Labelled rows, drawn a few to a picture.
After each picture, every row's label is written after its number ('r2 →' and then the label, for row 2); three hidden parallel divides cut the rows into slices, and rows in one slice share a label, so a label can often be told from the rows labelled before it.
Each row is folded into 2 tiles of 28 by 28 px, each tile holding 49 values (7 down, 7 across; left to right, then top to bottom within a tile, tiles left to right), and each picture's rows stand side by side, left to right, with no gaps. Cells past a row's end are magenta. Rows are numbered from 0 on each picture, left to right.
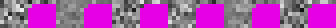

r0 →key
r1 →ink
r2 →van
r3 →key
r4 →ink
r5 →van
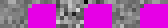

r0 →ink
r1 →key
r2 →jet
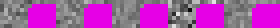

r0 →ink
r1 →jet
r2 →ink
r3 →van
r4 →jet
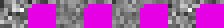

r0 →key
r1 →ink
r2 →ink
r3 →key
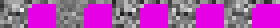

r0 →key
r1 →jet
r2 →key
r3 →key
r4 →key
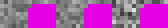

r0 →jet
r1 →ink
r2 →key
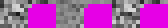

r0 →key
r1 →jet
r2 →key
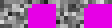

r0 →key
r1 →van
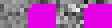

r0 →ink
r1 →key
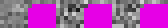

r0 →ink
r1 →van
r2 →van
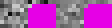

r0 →key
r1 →ink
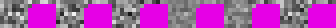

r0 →van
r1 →van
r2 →key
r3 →jet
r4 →ink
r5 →van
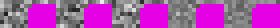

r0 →van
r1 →van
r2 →key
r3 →jet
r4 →jet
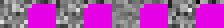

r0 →key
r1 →key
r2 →ink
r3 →key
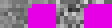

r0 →jet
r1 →van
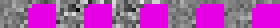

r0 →ink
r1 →van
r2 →van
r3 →ink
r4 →jet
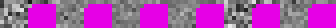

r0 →key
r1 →jet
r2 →jet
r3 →ink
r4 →van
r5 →jet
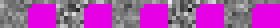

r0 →jet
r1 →van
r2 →jet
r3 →van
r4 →ink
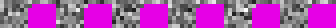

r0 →van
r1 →key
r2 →van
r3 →van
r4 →key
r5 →van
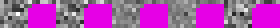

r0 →van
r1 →van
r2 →ink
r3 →ink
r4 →key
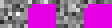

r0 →van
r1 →key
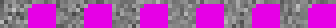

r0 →ink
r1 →ink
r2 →jet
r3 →jet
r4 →ink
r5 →ink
